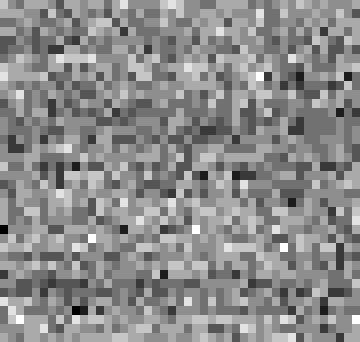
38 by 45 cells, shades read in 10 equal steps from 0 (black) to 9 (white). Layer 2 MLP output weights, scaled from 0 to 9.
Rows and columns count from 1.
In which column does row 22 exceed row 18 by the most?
8
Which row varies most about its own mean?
9
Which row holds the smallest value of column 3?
17
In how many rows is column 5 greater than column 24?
18
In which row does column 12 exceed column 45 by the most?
27
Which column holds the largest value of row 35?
2
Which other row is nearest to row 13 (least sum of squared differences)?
29
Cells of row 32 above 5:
4
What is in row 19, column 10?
1
